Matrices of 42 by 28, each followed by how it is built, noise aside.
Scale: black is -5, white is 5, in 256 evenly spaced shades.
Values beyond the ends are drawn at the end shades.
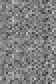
repeating rows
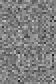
low rank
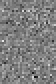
uneven rows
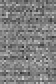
blocks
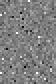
sparse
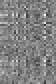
low rank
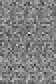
repeating columns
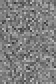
repeating rows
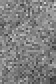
smooth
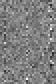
uneven columns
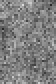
smooth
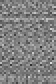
repeating columns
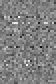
uneven rows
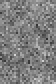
smooth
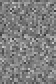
repeating columns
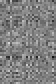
low rank
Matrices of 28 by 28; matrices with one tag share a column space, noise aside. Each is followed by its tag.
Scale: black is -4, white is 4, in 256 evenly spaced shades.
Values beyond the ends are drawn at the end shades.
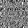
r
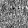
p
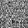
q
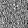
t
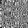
r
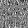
r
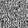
q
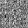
t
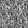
p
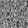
q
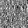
p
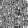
p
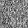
t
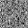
t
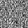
q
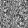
t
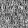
p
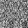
q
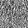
p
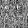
p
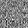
q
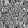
r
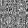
t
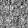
p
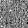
t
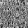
r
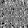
r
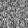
q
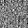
t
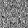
q
